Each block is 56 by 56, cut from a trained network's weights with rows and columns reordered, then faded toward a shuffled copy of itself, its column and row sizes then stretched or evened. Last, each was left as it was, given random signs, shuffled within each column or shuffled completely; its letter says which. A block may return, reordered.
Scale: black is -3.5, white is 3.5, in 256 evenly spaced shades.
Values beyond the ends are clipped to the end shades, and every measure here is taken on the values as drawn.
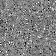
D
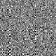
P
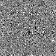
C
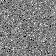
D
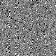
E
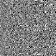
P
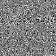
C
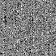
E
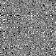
C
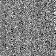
E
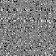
P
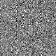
E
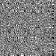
P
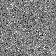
D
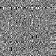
P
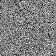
E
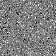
E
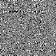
C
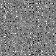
C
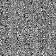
E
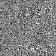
C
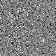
E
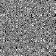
P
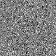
E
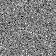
D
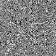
C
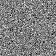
D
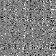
P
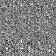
P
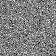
D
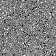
D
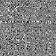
P
